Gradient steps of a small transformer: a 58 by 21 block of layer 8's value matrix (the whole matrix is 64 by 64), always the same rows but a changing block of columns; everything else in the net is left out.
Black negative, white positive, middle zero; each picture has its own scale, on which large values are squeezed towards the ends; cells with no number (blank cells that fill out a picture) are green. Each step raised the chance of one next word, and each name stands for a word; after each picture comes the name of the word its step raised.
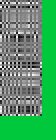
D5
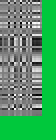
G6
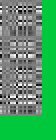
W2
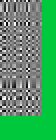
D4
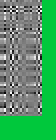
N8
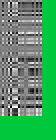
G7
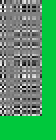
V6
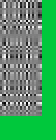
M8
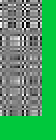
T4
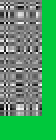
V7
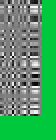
V6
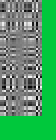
D4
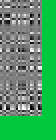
V7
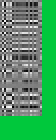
M8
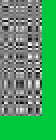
W2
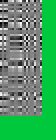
T4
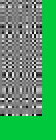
D5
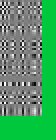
W2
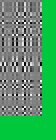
G6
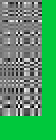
G7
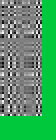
D5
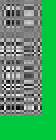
V7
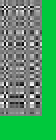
W2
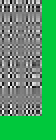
V6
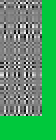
D5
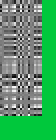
V6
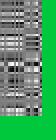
G6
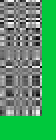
T4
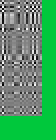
N8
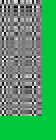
V6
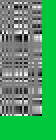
D5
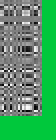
V7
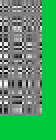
W2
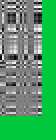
N8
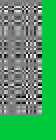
W2
